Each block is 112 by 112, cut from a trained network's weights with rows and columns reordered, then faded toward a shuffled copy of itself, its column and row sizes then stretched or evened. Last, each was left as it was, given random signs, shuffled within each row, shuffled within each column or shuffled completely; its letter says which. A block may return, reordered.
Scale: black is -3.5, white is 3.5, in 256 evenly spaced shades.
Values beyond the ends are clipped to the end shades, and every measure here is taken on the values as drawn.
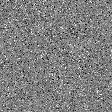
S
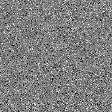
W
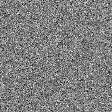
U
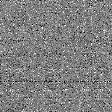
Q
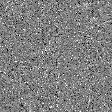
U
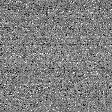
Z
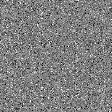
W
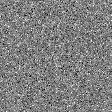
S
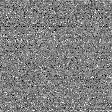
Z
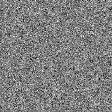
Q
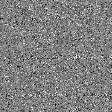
W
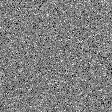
S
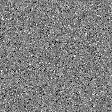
Z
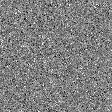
S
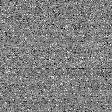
Z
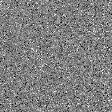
W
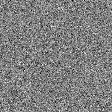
Z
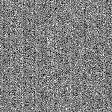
U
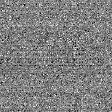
Q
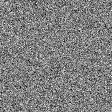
S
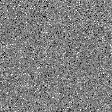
W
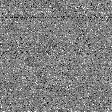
Z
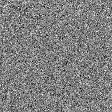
Z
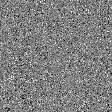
U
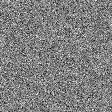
S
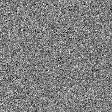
W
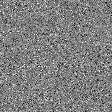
Z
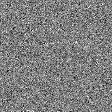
W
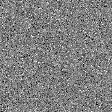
U
